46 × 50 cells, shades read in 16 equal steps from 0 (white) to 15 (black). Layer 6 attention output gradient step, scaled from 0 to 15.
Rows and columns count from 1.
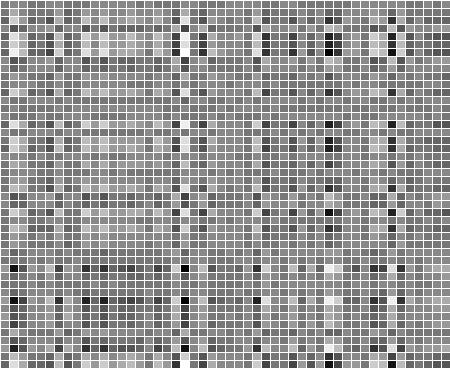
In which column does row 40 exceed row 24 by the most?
21
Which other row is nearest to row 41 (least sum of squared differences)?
25
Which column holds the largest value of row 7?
37
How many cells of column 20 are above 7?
25
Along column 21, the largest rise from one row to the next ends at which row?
8
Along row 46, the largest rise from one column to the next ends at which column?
44
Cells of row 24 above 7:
26
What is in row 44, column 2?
13
